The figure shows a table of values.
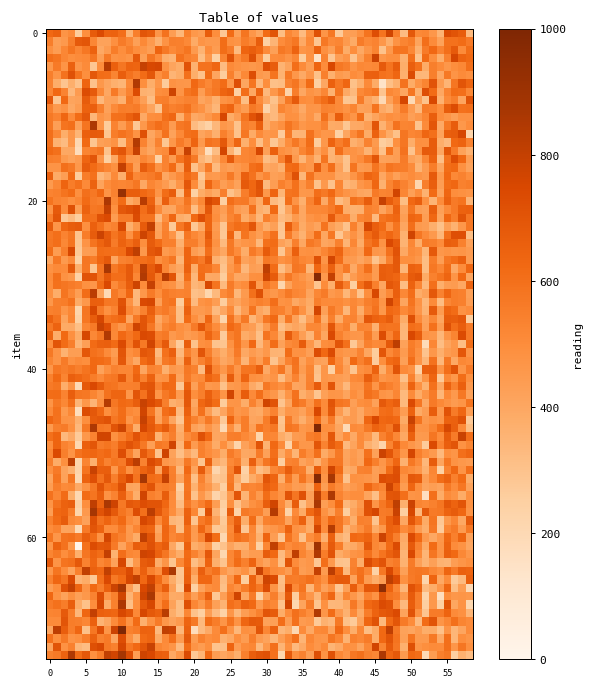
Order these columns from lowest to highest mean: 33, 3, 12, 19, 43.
43, 33, 3, 12, 19
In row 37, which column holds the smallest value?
52
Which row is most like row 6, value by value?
13
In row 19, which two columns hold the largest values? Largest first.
10, 48
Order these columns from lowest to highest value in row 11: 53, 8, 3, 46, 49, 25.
8, 46, 25, 49, 3, 53
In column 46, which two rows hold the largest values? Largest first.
66, 74
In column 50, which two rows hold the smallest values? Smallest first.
8, 14
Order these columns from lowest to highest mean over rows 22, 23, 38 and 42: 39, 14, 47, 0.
47, 0, 39, 14
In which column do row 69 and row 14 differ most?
24
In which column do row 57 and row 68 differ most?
33
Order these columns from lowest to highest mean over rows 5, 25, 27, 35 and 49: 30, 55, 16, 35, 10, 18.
18, 35, 30, 16, 10, 55
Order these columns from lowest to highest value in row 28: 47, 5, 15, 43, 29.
29, 43, 5, 47, 15
